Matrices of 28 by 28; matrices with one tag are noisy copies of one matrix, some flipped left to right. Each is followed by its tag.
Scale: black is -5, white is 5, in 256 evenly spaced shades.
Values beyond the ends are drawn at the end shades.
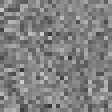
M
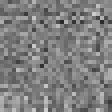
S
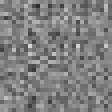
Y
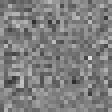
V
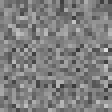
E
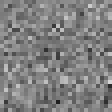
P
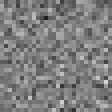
E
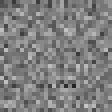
E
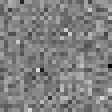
M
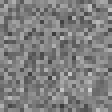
M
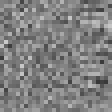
V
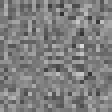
Y
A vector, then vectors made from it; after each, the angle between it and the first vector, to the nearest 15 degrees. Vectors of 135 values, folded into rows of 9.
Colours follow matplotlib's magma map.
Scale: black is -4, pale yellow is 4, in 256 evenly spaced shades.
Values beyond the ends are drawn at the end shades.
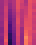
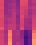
120 degrees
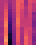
30 degrees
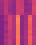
75 degrees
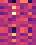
90 degrees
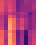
150 degrees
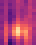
60 degrees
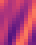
60 degrees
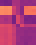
105 degrees
